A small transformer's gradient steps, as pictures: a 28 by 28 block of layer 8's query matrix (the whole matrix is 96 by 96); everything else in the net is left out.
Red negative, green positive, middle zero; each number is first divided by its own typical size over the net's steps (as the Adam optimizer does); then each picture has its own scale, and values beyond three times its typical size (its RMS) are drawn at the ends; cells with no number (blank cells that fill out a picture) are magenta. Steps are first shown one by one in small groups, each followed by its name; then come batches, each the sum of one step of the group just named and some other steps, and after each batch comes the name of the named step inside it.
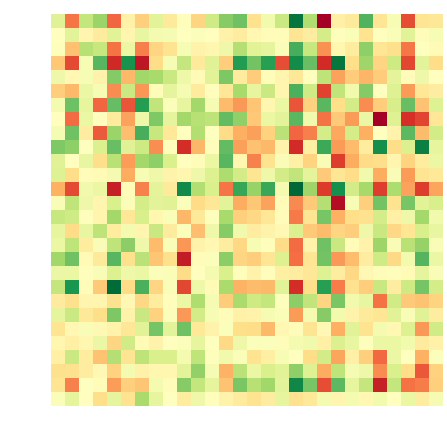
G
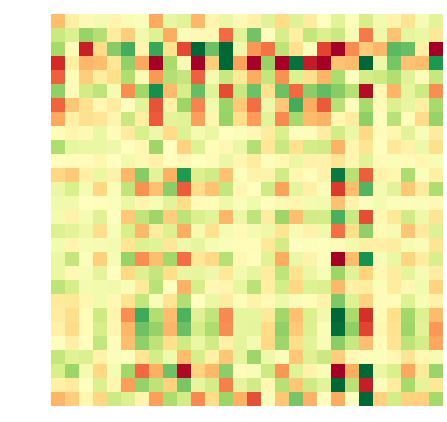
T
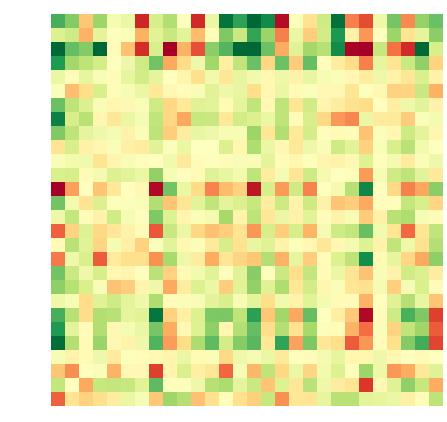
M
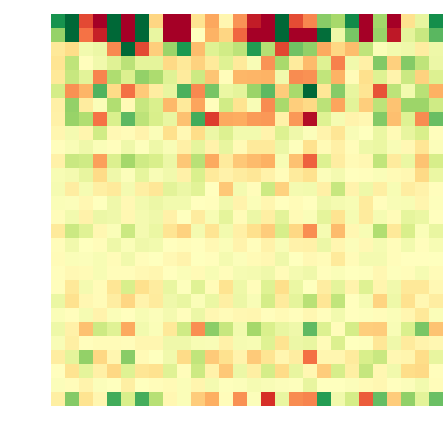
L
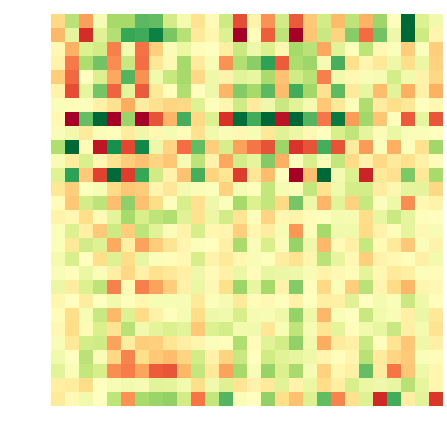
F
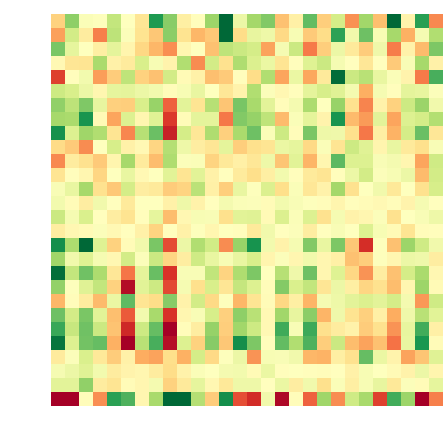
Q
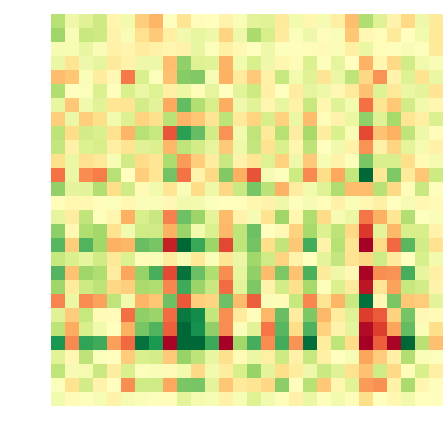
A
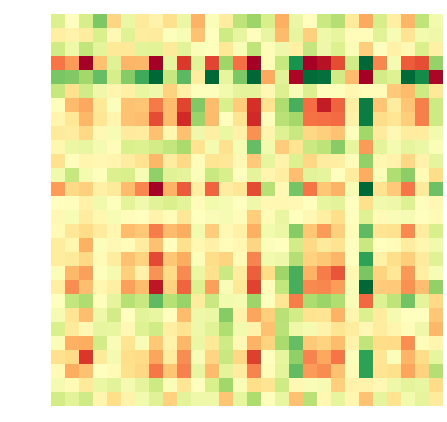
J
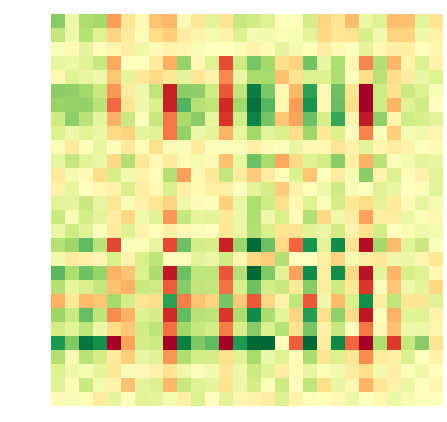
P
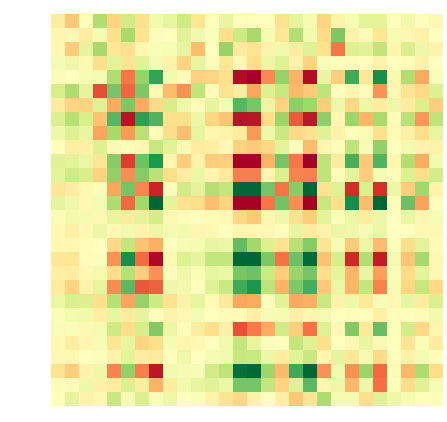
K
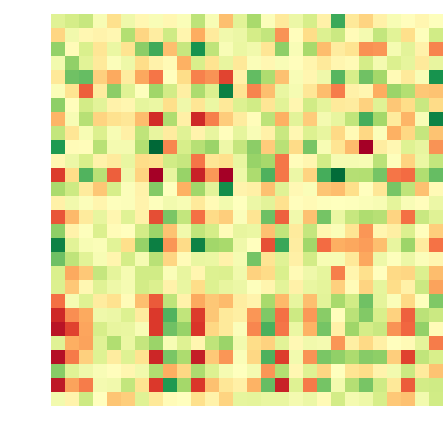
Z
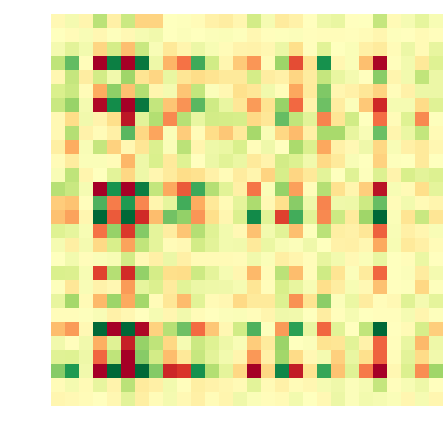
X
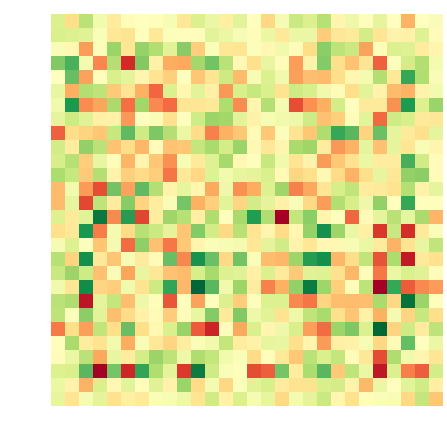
X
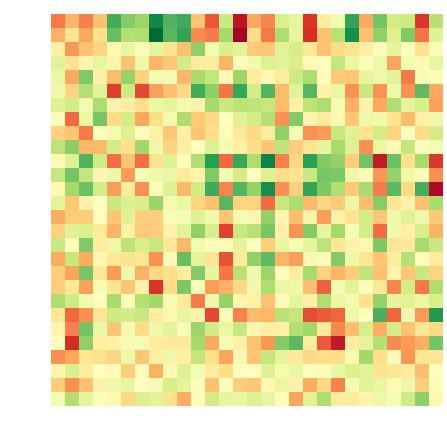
F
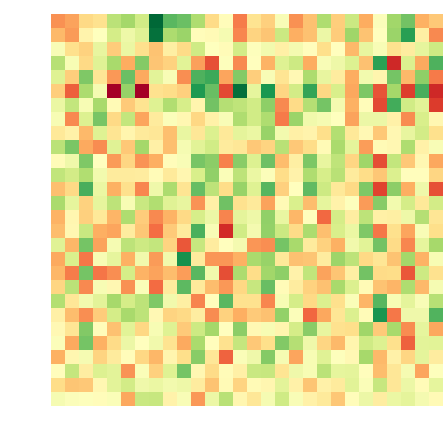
F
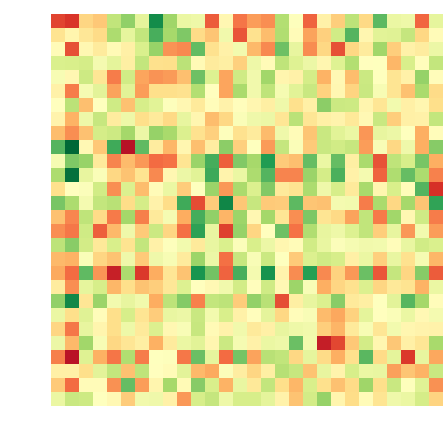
F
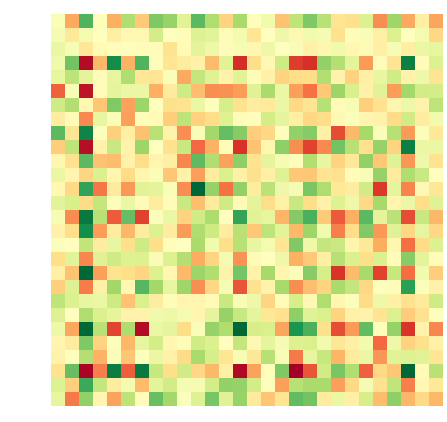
X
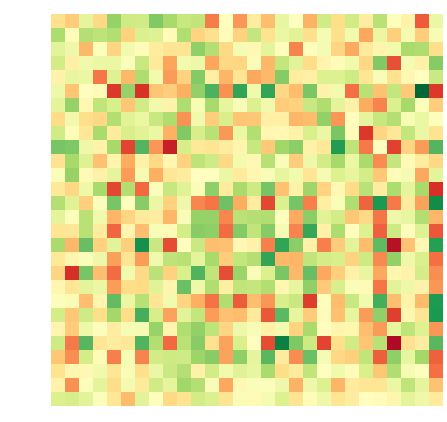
A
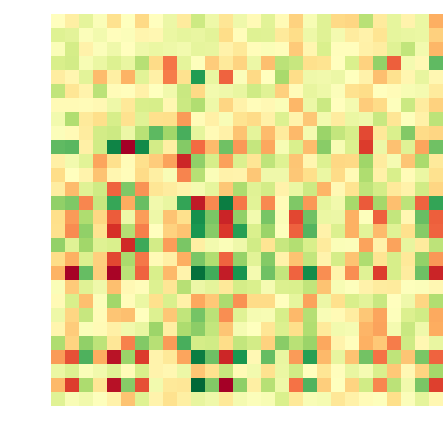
A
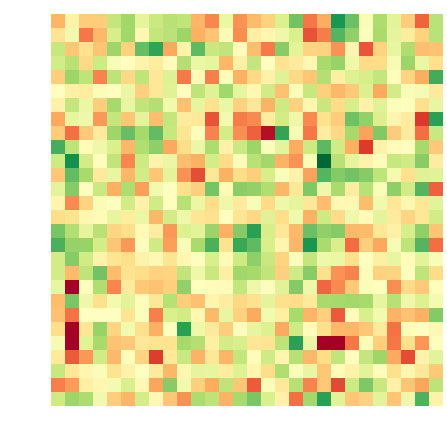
Z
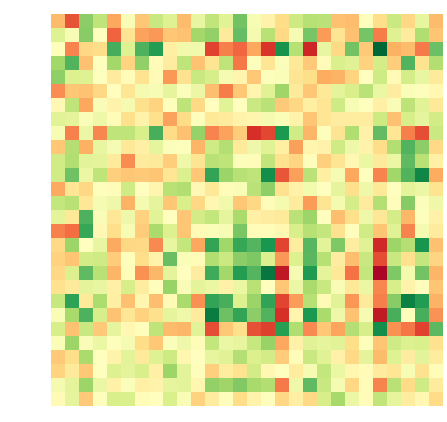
K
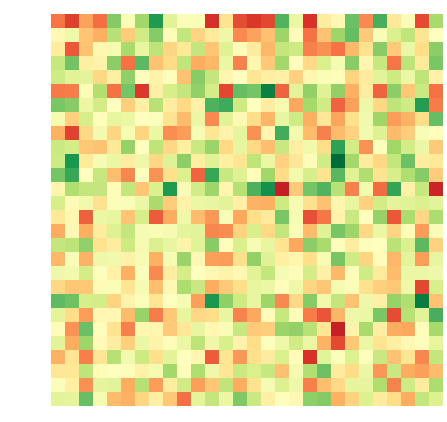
L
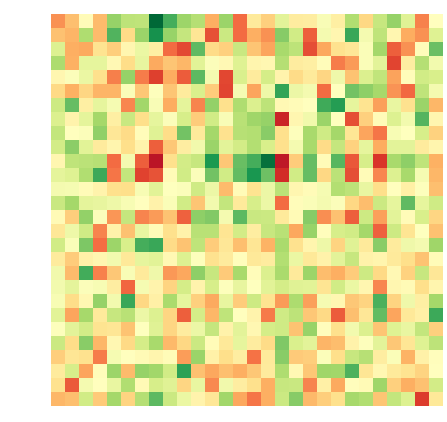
Q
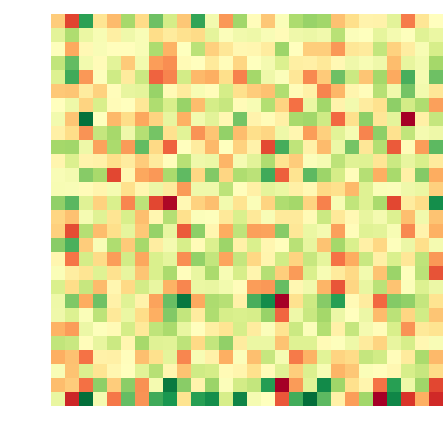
Z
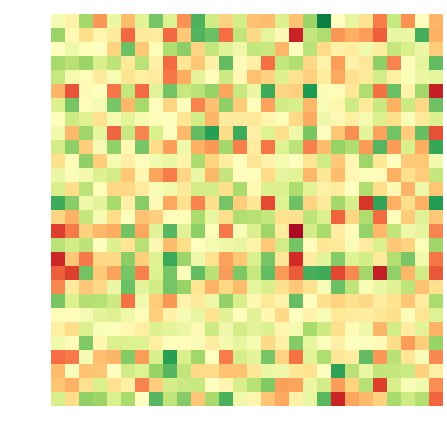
L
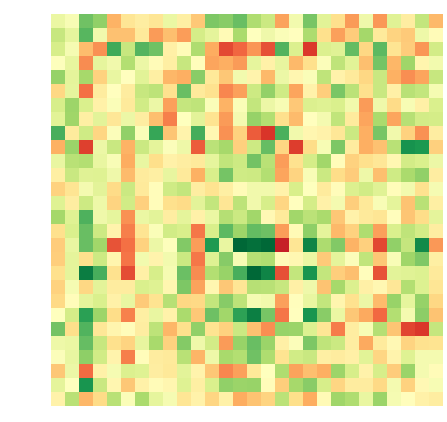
P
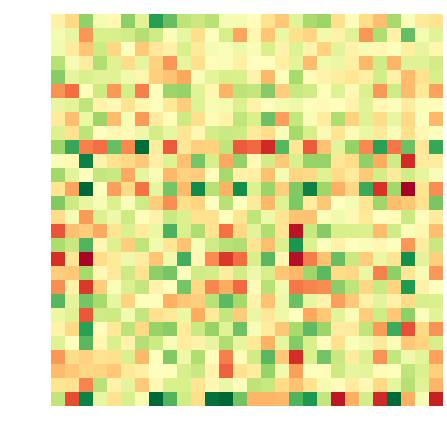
F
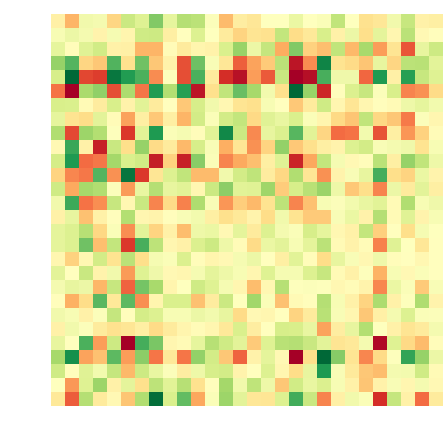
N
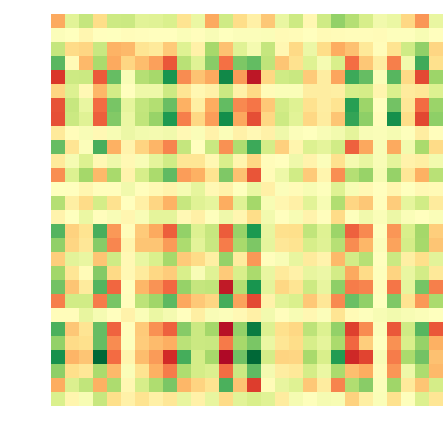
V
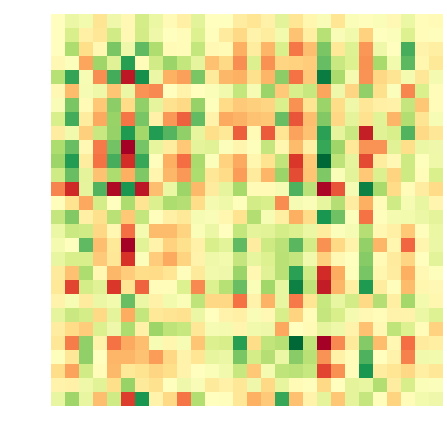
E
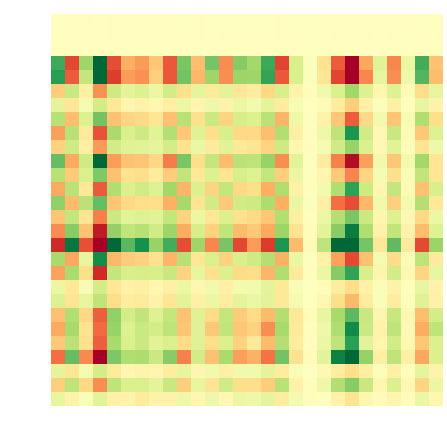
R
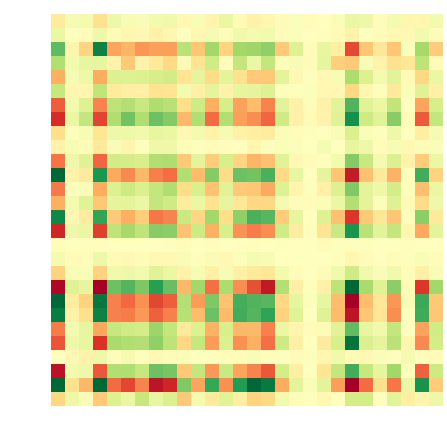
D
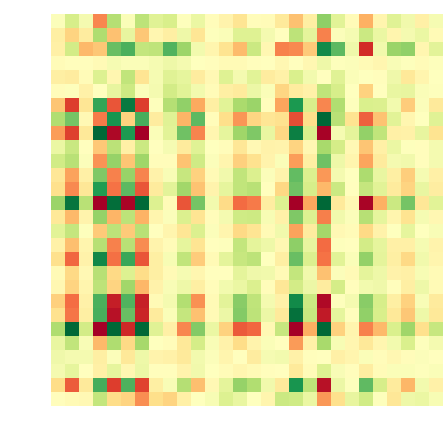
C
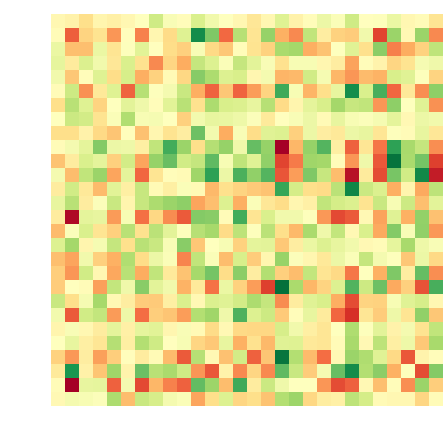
D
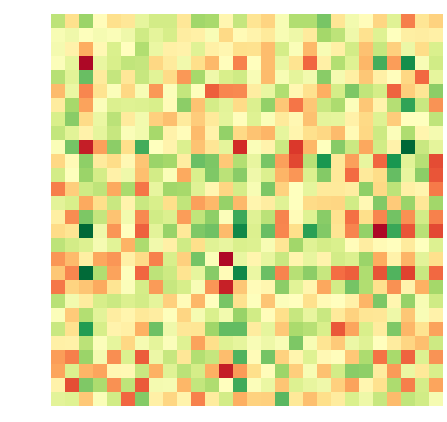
E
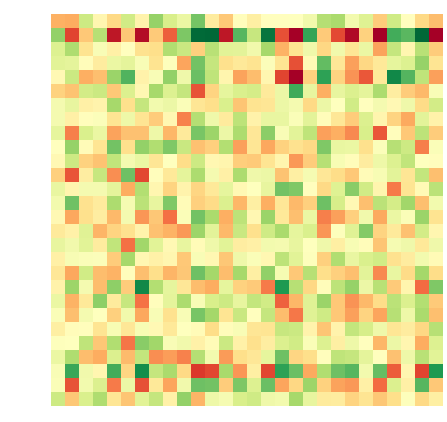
N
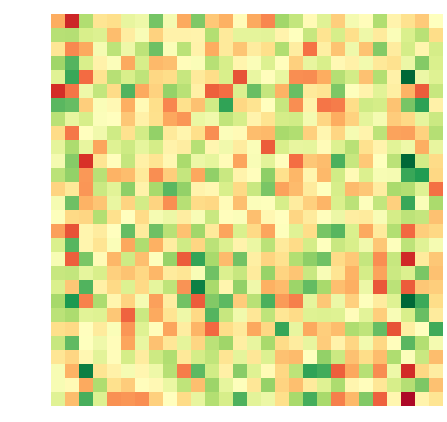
N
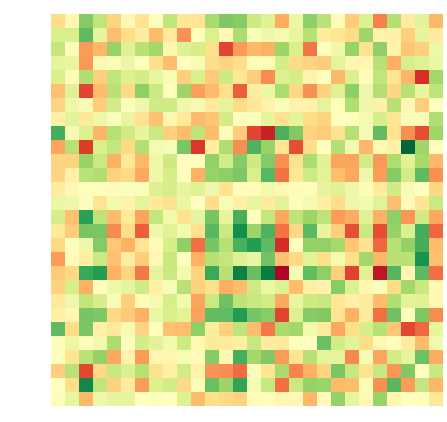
V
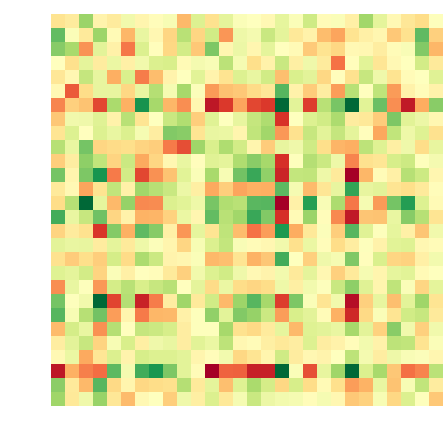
D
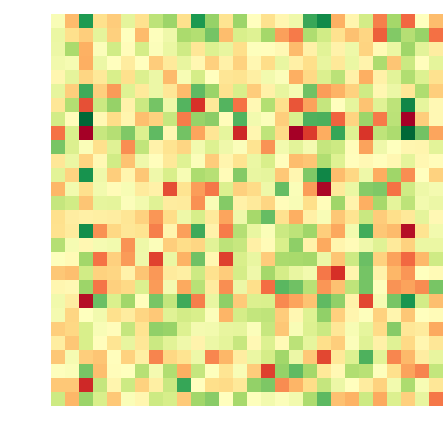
E
